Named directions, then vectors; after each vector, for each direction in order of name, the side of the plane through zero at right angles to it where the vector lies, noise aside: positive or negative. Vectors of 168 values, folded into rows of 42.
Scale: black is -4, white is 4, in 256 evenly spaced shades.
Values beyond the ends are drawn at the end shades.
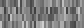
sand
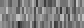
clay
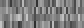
positive, positive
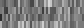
negative, positive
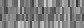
negative, positive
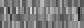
negative, negative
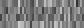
negative, positive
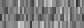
negative, positive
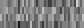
positive, negative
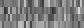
negative, positive
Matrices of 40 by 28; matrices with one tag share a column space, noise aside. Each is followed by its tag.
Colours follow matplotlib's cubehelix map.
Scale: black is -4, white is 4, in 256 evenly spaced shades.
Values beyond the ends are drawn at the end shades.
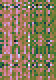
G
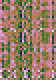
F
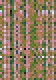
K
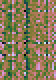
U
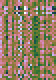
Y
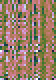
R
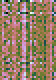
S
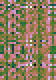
G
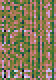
F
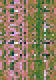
U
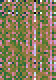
S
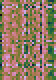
G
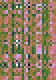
G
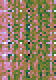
U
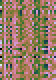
K
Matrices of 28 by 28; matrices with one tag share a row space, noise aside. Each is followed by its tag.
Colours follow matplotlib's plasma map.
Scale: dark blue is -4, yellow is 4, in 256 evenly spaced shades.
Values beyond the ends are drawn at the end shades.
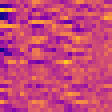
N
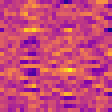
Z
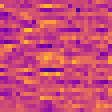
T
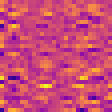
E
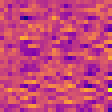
Z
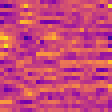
T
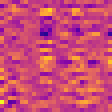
E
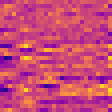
T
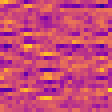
T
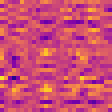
E
